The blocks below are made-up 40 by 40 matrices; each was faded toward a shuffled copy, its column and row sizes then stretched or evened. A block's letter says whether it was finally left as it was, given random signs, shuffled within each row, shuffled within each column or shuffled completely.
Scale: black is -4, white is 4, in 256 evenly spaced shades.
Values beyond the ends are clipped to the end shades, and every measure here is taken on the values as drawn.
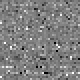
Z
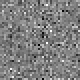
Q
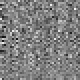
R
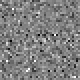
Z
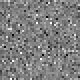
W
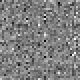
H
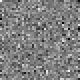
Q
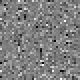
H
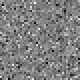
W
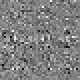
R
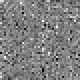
H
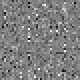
H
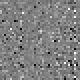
Q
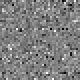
Z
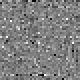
Z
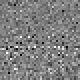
Q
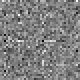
R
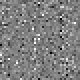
H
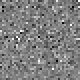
Z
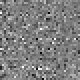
R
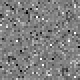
W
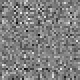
R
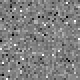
W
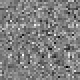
R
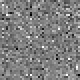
Q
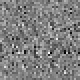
R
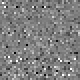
Z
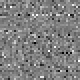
Z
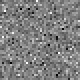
W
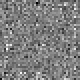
Q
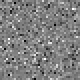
W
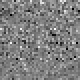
Z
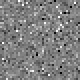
W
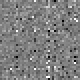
Q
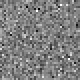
W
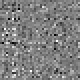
Q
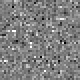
Z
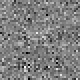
Q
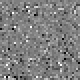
Z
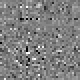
Q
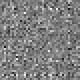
Q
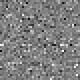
Z
